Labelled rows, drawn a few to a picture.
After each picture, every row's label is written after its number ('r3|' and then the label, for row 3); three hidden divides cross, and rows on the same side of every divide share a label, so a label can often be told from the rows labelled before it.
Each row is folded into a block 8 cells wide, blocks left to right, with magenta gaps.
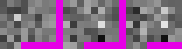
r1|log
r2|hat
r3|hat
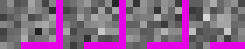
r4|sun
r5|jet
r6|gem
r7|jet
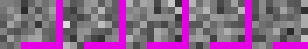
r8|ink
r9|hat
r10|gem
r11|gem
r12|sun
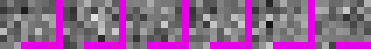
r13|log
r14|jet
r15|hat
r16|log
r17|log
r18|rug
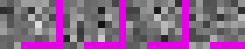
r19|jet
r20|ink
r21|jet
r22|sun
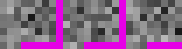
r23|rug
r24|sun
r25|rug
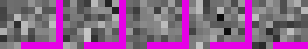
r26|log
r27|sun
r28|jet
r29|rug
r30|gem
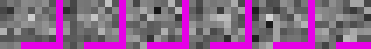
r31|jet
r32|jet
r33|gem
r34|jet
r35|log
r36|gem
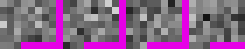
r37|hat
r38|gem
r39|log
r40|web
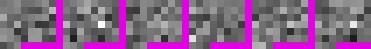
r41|gem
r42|hat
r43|jet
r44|web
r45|sun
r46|hat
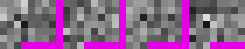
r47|web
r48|log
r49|web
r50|log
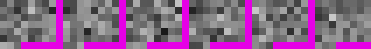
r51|sun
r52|jet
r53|sun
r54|jet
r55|rug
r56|log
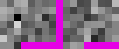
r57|web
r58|sun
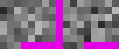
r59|jet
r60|gem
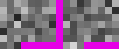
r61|web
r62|sun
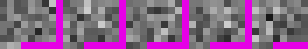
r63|sun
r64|hat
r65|gem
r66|hat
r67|web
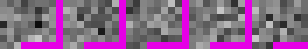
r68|ink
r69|rug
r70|jet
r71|sun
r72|web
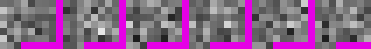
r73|web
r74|jet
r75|hat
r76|hat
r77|sun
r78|hat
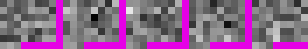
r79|sun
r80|rug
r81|rug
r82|ink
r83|sun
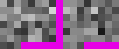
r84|gem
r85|rug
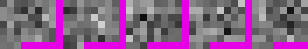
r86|ink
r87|jet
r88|web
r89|rug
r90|rug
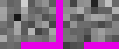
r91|web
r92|gem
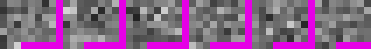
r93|log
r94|rug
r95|jet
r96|sun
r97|hat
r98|gem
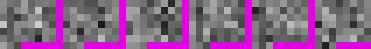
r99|hat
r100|ink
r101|rug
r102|hat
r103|jet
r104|ink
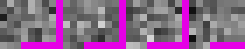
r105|sun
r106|hat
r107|sun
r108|log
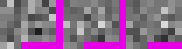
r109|sun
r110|hat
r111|hat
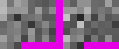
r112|web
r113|web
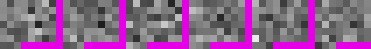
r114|gem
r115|ink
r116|sun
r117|rug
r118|web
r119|ink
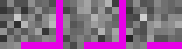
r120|log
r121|jet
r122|log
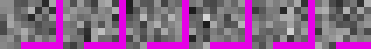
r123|rug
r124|gem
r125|log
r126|log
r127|jet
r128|rug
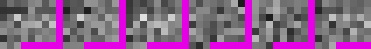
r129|log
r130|log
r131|log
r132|gem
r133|web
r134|log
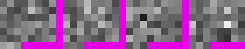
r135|sun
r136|hat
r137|web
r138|hat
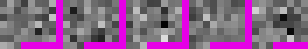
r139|sun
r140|hat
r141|ink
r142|log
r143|rug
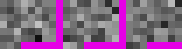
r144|hat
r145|sun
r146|gem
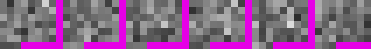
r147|gem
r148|sun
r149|hat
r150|jet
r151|hat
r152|web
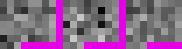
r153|log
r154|ink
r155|log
